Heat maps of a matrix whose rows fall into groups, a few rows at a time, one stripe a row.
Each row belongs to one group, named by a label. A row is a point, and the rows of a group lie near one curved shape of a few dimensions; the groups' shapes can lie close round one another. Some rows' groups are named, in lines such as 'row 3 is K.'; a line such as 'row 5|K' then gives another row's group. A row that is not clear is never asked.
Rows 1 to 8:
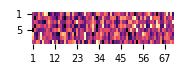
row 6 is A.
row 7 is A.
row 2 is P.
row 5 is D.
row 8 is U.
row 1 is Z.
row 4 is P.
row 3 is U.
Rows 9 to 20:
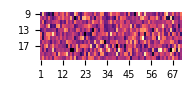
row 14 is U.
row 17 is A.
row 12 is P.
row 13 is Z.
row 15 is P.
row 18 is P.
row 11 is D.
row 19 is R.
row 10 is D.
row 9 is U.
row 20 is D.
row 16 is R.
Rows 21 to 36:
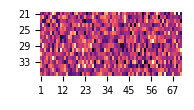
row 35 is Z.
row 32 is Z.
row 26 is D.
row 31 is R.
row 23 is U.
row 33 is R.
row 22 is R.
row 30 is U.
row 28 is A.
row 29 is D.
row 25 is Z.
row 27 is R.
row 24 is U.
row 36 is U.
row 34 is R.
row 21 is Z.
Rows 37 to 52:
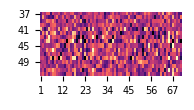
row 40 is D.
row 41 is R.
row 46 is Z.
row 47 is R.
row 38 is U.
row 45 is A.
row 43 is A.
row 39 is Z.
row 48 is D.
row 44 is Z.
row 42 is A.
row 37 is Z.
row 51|A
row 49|D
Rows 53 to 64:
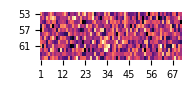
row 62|U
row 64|A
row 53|R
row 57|R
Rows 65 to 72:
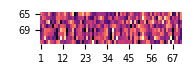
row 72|A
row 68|D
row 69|Z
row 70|Z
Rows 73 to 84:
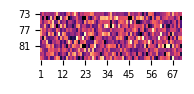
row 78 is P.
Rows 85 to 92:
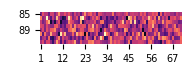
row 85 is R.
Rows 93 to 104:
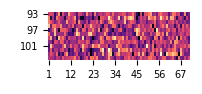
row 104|D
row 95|R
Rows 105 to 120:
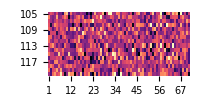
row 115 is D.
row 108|P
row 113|R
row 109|R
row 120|Z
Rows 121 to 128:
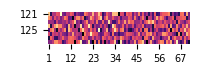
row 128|Z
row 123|D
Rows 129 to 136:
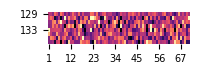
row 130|U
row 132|Z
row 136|D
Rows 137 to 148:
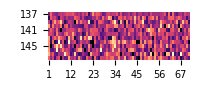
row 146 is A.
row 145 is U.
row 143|U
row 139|Z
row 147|U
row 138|R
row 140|P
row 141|D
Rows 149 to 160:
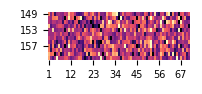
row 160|A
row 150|Z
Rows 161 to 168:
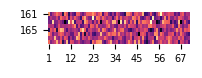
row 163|Z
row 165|A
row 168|P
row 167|R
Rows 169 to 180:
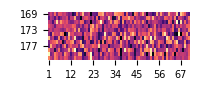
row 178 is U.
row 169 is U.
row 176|Z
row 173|D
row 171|A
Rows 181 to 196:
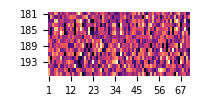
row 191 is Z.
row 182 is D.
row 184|Z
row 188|R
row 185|Z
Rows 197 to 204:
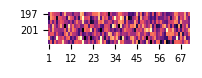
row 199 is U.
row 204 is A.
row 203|A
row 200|Z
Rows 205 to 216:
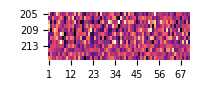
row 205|R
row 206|Z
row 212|Z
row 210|Z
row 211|Z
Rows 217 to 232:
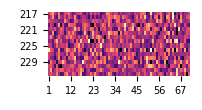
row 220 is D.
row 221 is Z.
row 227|R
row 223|R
